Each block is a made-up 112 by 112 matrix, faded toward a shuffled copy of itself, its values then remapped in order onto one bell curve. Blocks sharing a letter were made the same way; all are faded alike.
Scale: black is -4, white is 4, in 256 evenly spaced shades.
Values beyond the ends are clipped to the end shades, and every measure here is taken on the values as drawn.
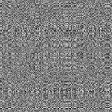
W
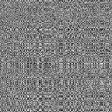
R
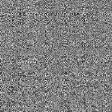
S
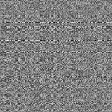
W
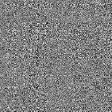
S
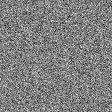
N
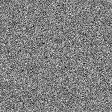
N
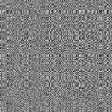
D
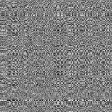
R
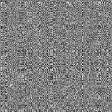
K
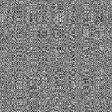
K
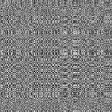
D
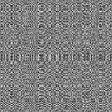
D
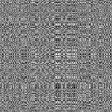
D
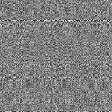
W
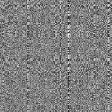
K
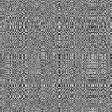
D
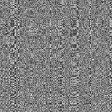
K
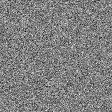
N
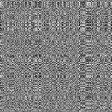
D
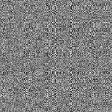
K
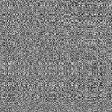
W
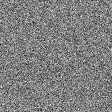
N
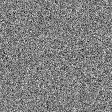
N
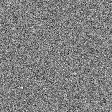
N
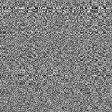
W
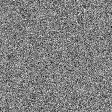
N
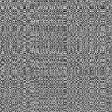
D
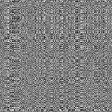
D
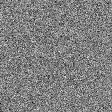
N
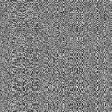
K
